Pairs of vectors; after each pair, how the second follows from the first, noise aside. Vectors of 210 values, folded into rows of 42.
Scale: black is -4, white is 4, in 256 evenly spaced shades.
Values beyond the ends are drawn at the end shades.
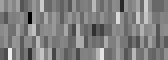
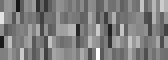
wrapped around, negated.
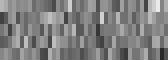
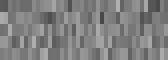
negated, shrunk.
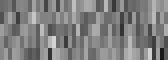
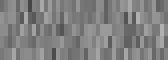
wrapped around, negated, shrunk.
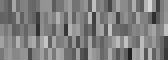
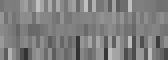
wrapped around, partly zeroed.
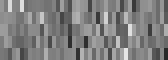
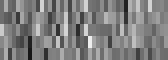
wrapped around.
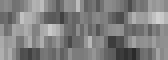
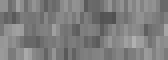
wrapped around, shrunk.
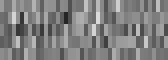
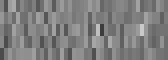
wrapped around, negated, shrunk.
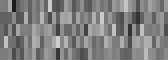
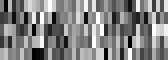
wrapped around, negated, scaled up.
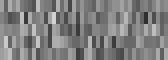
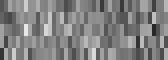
wrapped around, negated.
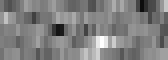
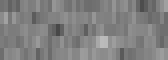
shrunk.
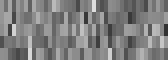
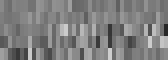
partly zeroed.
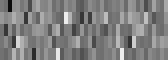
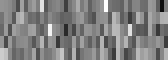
wrapped around.
